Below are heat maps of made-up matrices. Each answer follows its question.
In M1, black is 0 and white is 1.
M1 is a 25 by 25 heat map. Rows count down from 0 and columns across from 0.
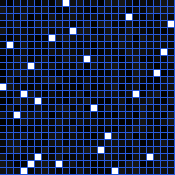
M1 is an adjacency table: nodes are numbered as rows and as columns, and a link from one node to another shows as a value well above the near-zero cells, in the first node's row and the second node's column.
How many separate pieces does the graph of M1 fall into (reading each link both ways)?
6
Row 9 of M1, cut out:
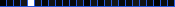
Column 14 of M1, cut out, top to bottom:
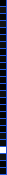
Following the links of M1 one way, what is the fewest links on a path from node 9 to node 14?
5
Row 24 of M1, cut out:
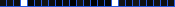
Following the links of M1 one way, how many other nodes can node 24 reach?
4
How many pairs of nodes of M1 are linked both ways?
1
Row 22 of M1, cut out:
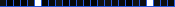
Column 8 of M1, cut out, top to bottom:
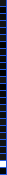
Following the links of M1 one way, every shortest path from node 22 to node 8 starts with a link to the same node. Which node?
node 5
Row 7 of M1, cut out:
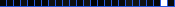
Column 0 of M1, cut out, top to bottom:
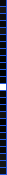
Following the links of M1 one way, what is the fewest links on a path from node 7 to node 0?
4
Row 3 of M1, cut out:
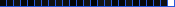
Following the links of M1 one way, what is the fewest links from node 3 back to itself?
2
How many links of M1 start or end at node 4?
3
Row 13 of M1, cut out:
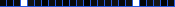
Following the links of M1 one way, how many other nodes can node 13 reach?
7
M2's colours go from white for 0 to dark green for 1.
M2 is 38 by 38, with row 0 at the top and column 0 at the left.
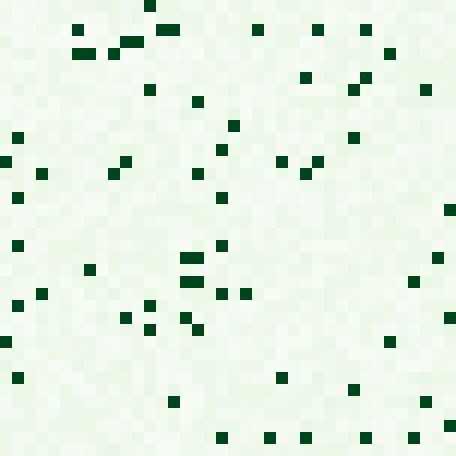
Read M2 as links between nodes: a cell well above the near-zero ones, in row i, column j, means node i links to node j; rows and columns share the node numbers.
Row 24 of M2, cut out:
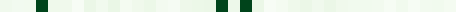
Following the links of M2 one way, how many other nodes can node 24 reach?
8
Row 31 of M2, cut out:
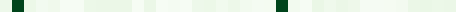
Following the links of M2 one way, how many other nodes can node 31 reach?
6
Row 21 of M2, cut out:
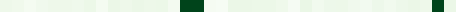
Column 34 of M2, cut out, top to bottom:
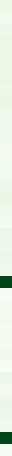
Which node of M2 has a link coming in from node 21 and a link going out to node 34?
node 36
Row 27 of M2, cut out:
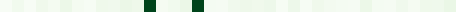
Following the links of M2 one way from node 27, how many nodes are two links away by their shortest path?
2
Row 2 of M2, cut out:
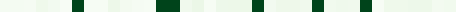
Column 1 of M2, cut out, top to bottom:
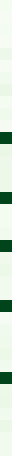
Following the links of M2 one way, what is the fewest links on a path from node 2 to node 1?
3
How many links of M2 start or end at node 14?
6
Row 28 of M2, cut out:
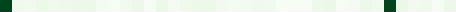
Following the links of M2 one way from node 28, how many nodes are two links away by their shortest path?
2
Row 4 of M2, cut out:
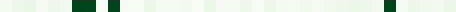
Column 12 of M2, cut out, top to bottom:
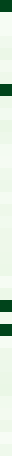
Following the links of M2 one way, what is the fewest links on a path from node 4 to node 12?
2
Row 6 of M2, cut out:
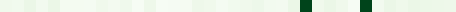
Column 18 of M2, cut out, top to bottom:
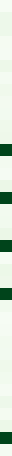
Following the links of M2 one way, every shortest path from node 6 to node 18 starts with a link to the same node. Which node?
node 25
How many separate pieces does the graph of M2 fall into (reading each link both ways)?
2
